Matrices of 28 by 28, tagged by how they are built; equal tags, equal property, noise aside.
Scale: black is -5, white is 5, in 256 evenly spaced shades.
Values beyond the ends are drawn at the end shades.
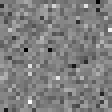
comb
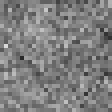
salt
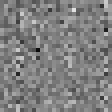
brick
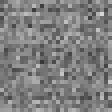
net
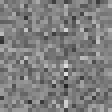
brick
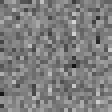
brick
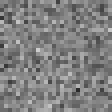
net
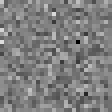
brick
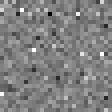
comb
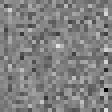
brick
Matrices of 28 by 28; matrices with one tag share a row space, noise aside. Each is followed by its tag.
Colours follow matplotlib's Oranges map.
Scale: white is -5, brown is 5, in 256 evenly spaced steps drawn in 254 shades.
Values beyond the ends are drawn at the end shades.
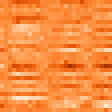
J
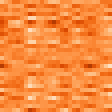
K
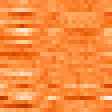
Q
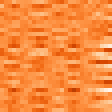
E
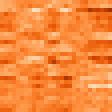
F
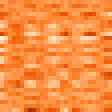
K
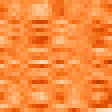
E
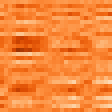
J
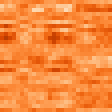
F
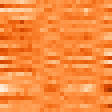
Q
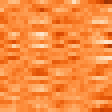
E
